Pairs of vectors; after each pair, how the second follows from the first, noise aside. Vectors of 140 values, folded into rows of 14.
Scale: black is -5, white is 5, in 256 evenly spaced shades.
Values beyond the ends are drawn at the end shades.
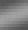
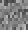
sign-scrambled.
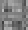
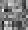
scaled up.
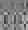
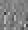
negated, partly zeroed.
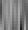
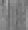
reversed, negated, shrunk.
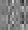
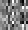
scaled up.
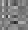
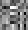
reversed, negated, scaled up.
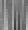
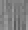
shrunk.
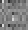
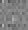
shrunk.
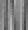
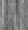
reversed, negated, shrunk.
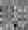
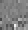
negated, partly zeroed.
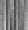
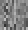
sign-scrambled.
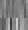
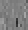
negated, partly zeroed.
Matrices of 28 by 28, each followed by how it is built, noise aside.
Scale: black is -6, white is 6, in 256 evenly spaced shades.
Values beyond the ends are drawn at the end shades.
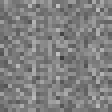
repeating rows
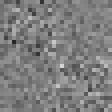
block diagonal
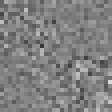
block diagonal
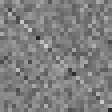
diagonal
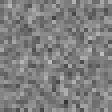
noise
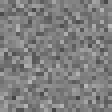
noise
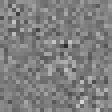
block diagonal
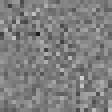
block diagonal
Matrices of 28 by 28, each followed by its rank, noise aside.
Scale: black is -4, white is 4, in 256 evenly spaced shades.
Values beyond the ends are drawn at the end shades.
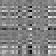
one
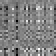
two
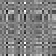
one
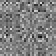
four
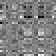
two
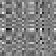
two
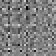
four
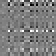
one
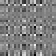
one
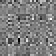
four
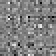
four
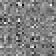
four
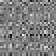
three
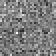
six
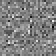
six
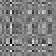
one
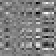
one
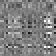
two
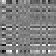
one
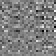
three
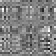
three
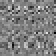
three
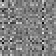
three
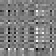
one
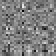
four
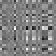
one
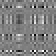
one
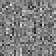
six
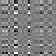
one
